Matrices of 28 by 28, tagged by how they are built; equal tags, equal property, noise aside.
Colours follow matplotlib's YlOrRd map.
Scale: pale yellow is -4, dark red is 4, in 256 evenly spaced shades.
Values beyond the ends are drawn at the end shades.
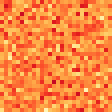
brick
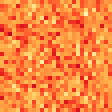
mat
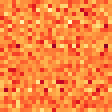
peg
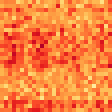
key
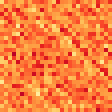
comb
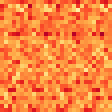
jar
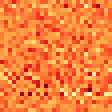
peg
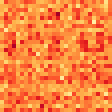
key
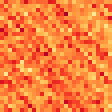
comb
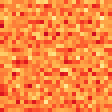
jar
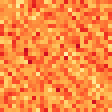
comb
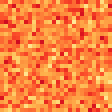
brick
